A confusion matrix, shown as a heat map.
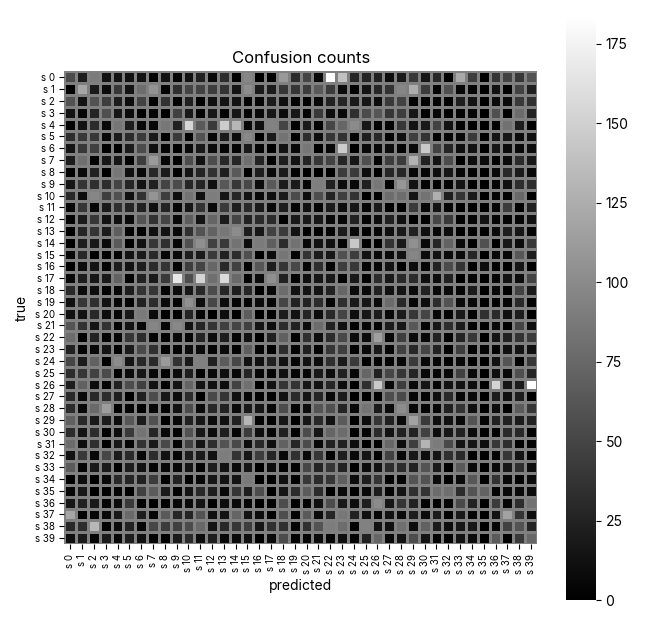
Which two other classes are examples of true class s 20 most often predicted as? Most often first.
s 6, s 15
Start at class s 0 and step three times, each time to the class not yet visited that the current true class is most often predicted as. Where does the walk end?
s 39
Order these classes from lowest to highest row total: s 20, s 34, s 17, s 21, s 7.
s 20, s 34, s 21, s 7, s 17
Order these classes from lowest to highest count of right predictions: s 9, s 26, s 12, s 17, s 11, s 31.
s 11, s 9, s 12, s 31, s 17, s 26
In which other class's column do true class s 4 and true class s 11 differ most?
s 10
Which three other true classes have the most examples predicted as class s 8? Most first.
s 24, s 4, s 37
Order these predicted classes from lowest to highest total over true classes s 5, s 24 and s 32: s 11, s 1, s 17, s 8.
s 17, s 1, s 8, s 11
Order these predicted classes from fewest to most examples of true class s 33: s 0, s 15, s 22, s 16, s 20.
s 16, s 15, s 22, s 20, s 0
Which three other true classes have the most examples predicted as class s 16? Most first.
s 14, s 35, s 32
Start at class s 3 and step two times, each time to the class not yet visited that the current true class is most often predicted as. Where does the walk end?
s 2
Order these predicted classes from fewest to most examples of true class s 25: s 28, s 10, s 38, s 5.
s 5, s 10, s 28, s 38
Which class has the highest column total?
s 23
